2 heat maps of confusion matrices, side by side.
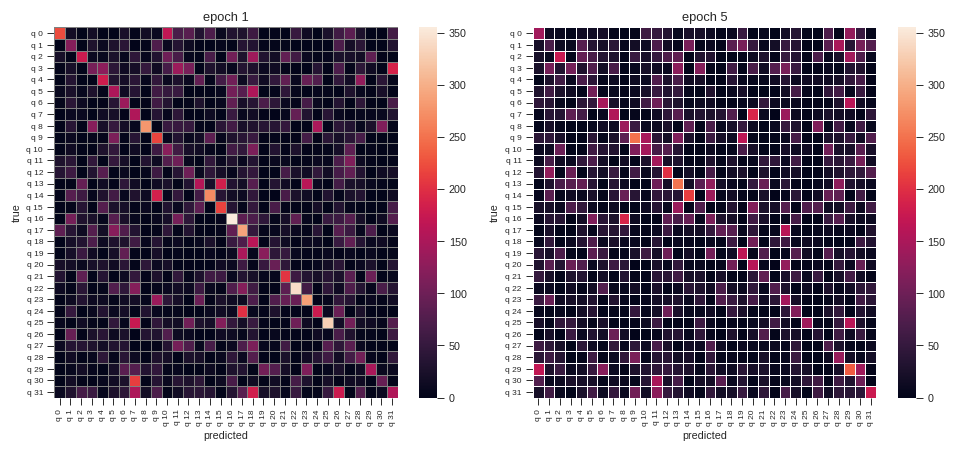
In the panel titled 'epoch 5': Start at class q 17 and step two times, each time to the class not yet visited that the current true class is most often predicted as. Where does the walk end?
q 1
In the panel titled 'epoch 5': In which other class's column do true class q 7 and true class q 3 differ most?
q 20
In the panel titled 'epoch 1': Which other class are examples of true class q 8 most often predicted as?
q 24
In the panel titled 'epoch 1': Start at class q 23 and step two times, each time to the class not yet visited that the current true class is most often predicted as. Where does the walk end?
q 5
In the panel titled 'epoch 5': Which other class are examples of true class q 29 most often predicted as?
q 0
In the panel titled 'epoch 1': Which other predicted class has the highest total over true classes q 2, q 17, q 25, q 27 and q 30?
q 7
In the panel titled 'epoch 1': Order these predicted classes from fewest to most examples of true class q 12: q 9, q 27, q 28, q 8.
q 8, q 28, q 9, q 27
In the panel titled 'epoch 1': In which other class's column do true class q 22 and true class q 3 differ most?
q 31
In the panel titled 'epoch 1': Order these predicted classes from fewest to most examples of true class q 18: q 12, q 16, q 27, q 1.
q 12, q 1, q 16, q 27
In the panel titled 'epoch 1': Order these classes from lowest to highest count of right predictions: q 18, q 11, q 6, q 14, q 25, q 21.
q 11, q 6, q 18, q 21, q 14, q 25
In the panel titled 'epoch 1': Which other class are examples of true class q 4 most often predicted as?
q 28
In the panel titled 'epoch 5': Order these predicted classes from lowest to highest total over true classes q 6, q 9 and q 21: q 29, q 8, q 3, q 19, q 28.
q 3, q 28, q 8, q 19, q 29
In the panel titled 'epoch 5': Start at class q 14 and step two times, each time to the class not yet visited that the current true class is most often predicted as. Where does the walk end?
q 8
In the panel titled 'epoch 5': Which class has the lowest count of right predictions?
q 26
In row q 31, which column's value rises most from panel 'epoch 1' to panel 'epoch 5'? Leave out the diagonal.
q 11
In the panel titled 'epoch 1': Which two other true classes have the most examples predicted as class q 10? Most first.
q 0, q 2
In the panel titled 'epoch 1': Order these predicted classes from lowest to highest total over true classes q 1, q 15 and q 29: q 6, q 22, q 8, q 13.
q 22, q 8, q 13, q 6
